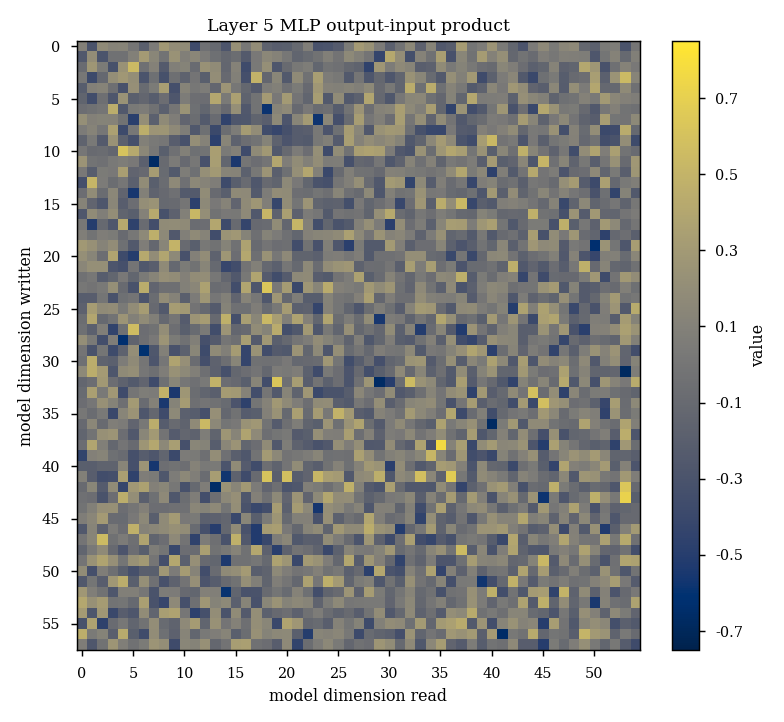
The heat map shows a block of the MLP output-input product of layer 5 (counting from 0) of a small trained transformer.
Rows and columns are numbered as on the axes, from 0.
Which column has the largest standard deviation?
45
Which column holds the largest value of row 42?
53
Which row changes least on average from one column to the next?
39
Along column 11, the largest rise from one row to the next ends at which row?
16
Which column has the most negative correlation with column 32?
30
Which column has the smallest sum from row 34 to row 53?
17
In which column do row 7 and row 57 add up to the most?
35
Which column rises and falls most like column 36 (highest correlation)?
50
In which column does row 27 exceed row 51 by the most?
5
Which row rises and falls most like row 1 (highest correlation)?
13
